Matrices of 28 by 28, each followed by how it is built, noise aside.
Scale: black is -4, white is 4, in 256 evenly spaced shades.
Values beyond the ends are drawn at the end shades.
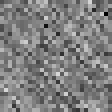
Toeplitz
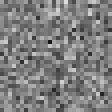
noise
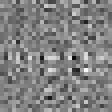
low rank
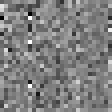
uneven columns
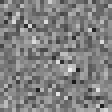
banded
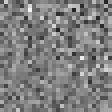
upper triangular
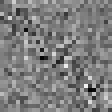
banded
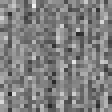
blocks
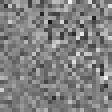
upper triangular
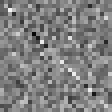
diagonal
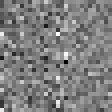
uneven columns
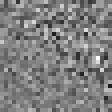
upper triangular
